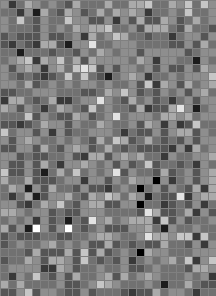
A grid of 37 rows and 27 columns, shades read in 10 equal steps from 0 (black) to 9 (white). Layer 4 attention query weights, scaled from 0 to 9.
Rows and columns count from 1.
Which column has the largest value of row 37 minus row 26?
4
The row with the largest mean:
1
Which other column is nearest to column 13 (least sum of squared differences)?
17
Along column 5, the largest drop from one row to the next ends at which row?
30
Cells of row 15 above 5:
6
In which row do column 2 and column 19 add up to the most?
27
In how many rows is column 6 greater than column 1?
15
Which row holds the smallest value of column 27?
35
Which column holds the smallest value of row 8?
25
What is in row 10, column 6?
2
